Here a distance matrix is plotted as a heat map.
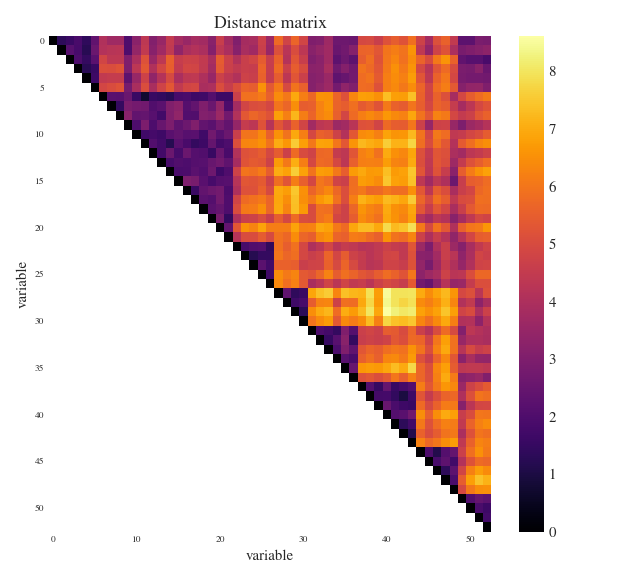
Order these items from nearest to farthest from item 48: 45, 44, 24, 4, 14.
45, 44, 14, 24, 4
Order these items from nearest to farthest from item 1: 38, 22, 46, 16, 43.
22, 16, 46, 38, 43
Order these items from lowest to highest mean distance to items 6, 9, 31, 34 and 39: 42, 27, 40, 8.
8, 42, 40, 27
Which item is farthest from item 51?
47
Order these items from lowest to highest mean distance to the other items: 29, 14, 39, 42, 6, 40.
6, 14, 39, 42, 40, 29
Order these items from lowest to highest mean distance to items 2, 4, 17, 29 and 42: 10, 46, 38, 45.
10, 45, 38, 46
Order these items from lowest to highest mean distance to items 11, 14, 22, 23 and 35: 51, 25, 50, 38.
25, 50, 51, 38
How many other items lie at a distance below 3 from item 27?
3
